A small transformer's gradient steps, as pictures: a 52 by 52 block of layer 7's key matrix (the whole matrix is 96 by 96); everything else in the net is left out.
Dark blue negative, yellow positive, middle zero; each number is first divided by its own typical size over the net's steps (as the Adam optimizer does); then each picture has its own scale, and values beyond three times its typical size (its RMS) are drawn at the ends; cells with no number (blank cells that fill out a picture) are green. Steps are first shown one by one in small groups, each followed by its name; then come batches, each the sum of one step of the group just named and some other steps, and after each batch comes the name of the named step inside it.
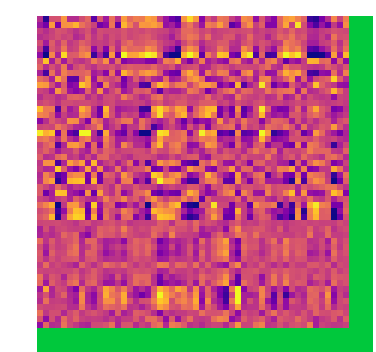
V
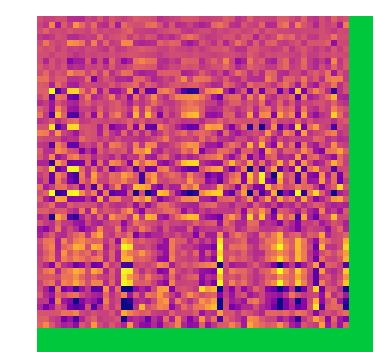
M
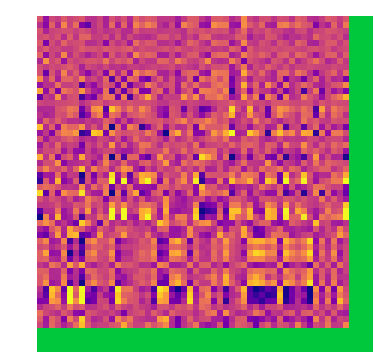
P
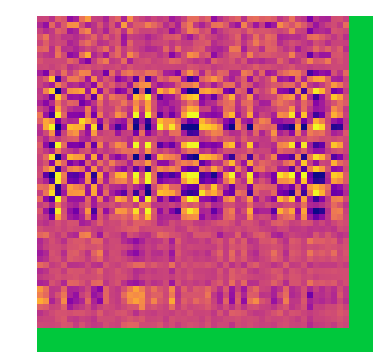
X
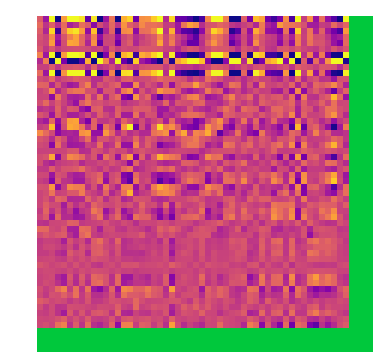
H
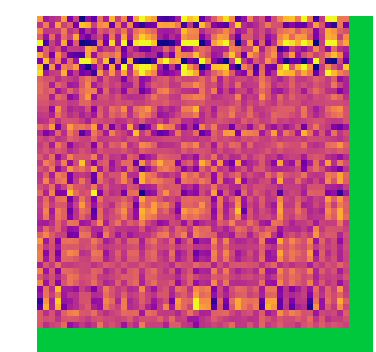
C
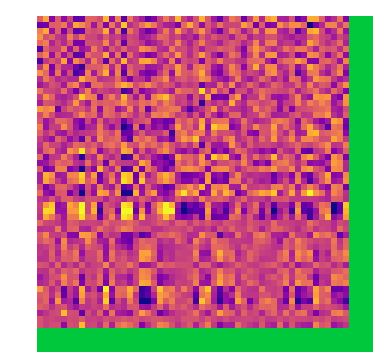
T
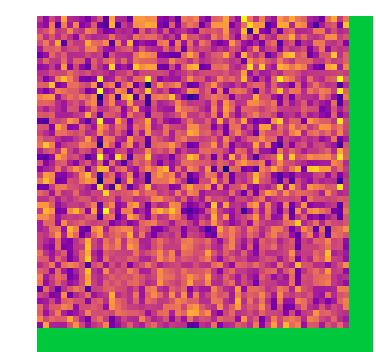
V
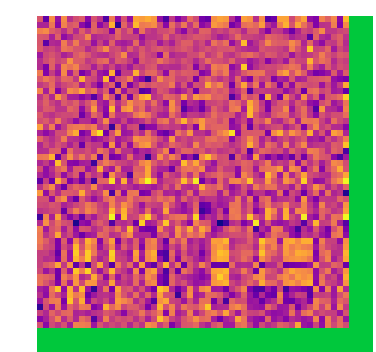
P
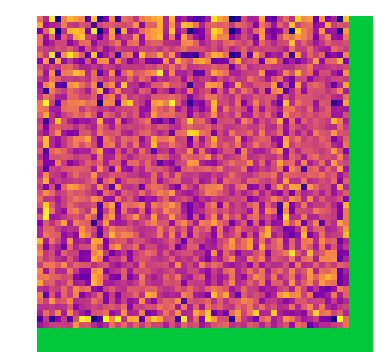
H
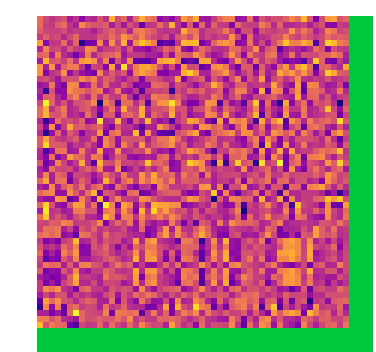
C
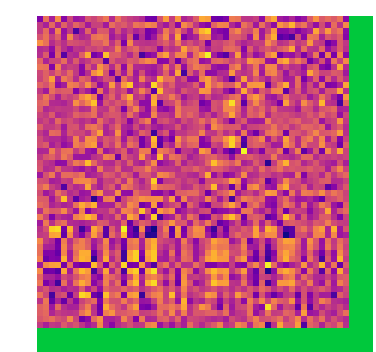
T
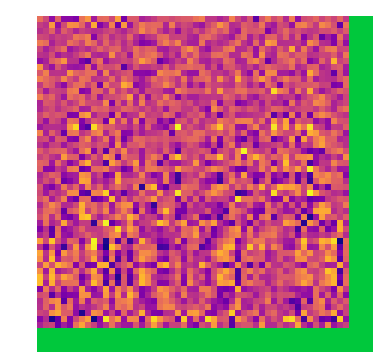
T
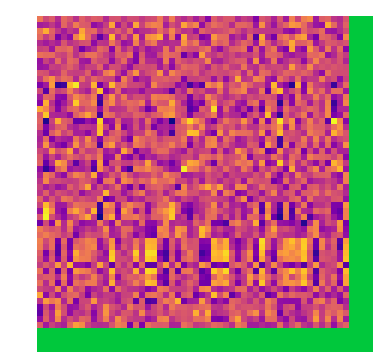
T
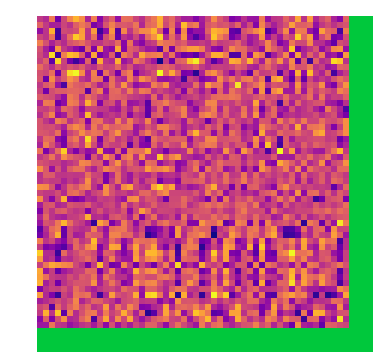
H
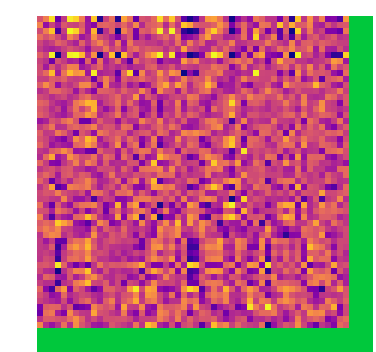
H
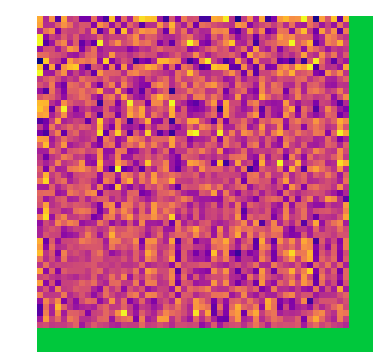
C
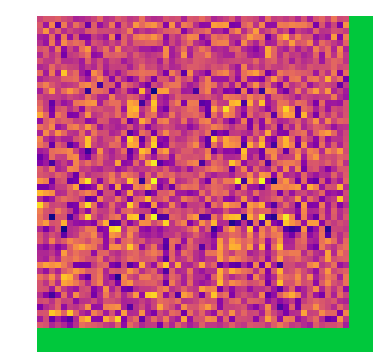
M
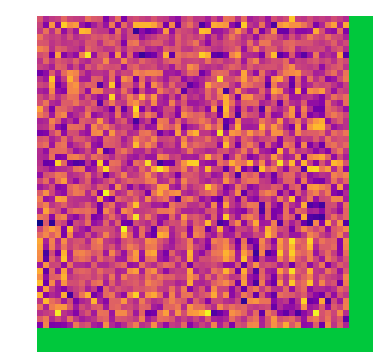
X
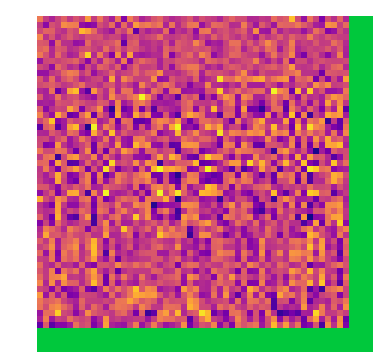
X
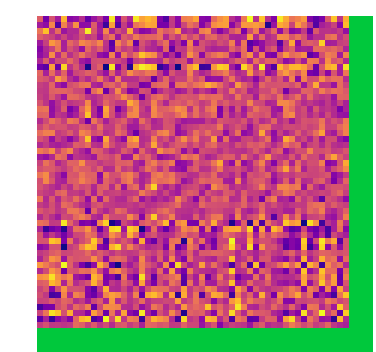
V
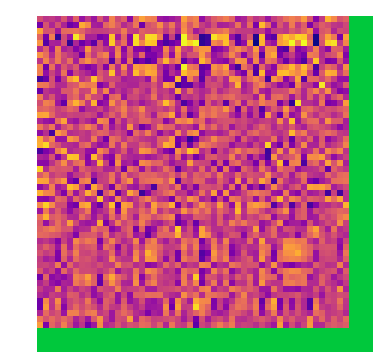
C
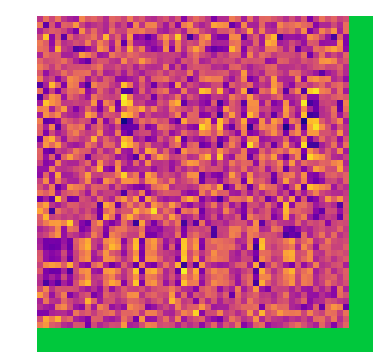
X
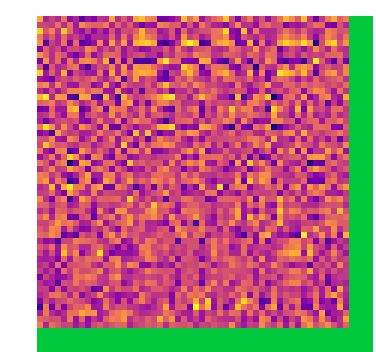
C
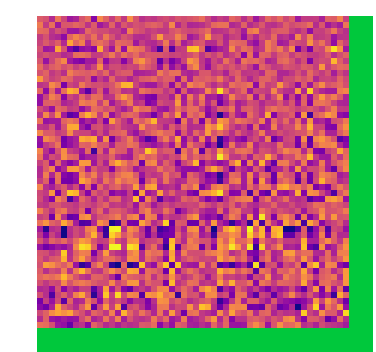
M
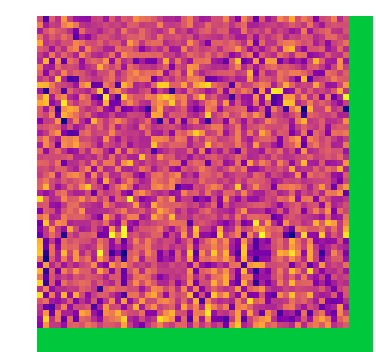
V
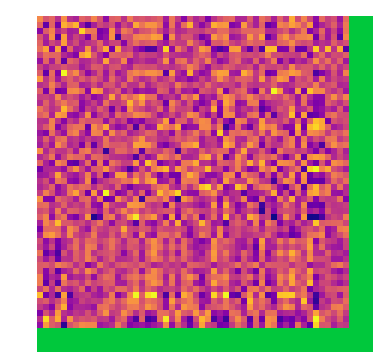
X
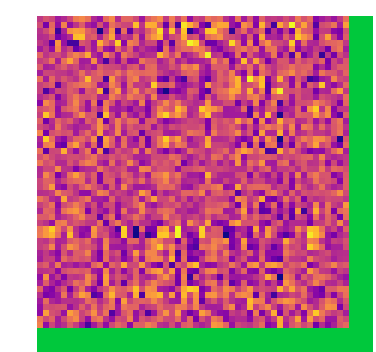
V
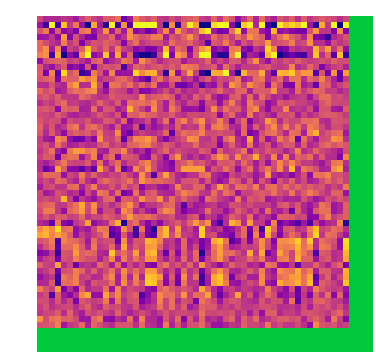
T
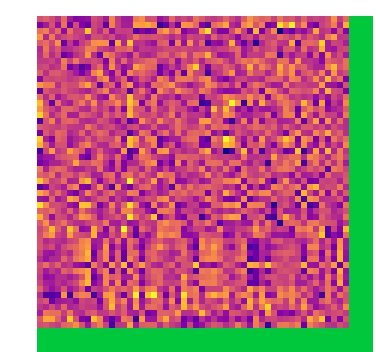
T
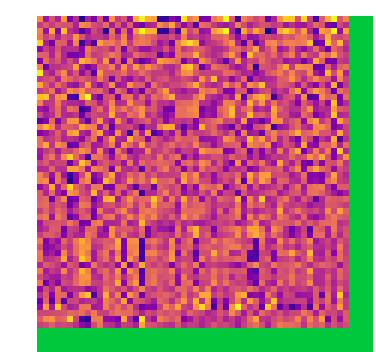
C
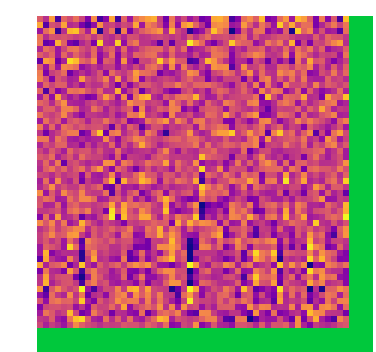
P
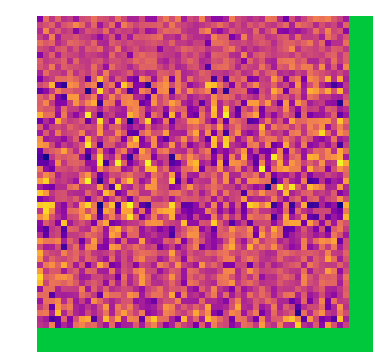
T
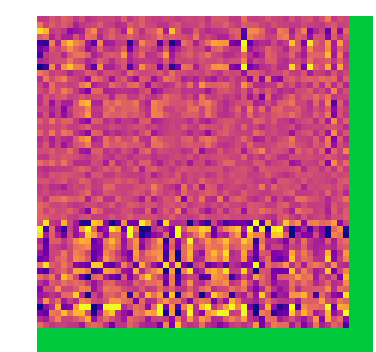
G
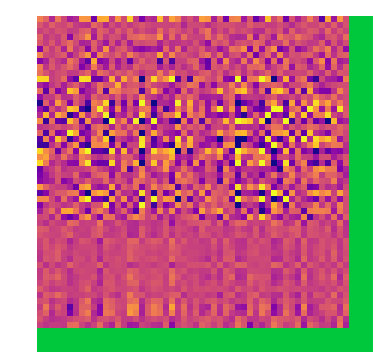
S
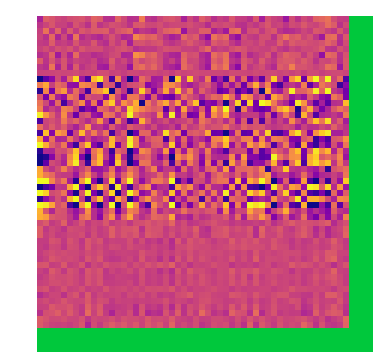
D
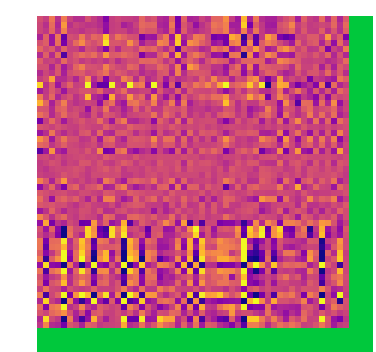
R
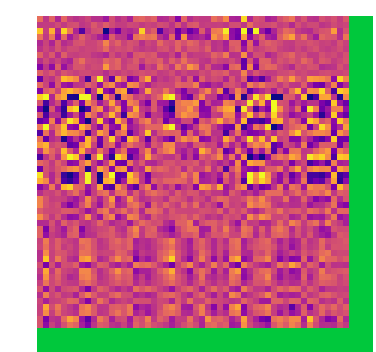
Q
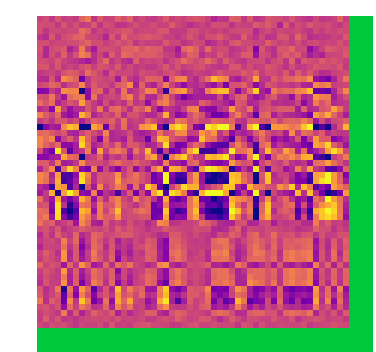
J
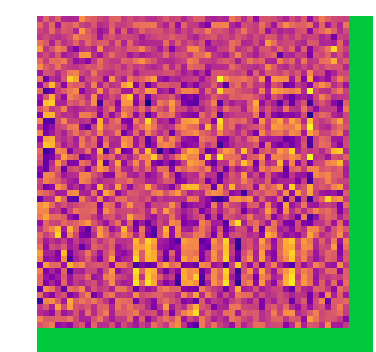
J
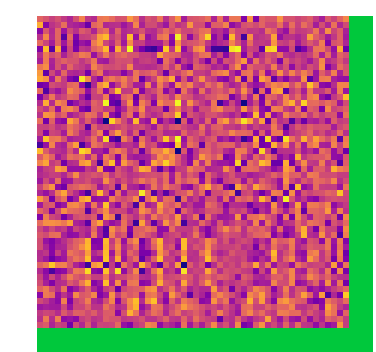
S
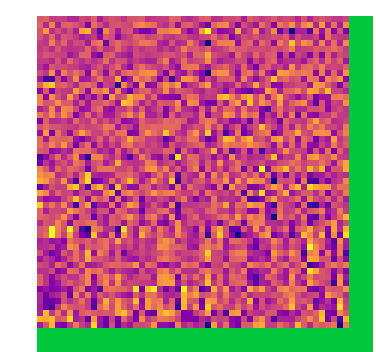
D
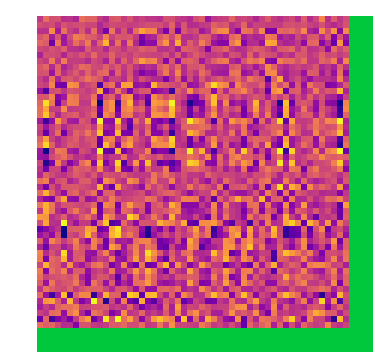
R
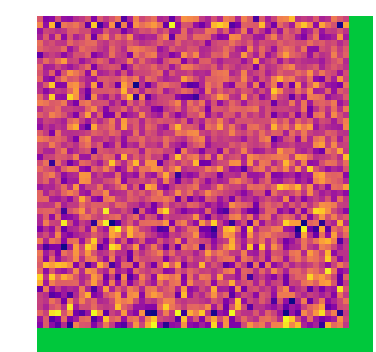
J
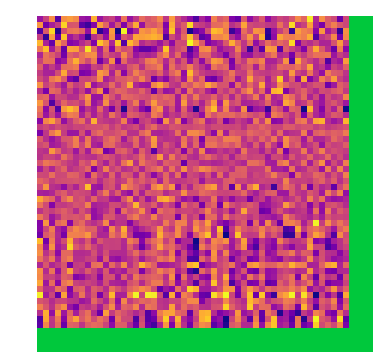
R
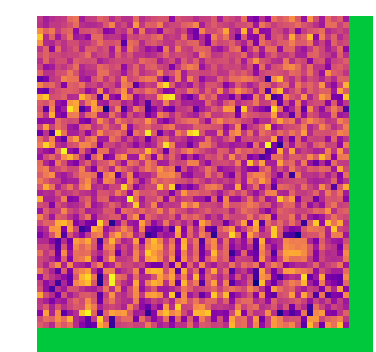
Q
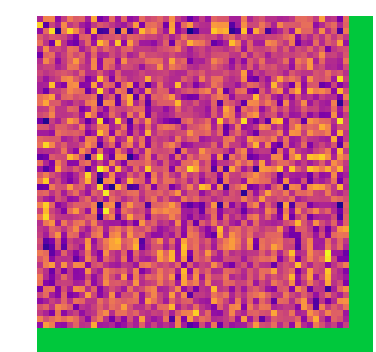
Q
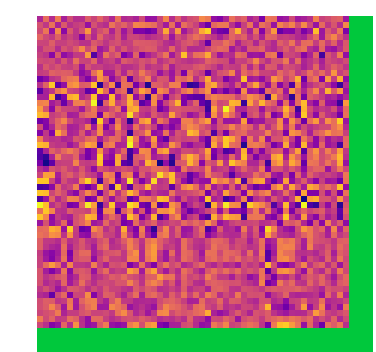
D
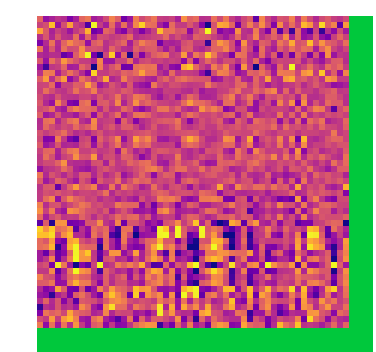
G
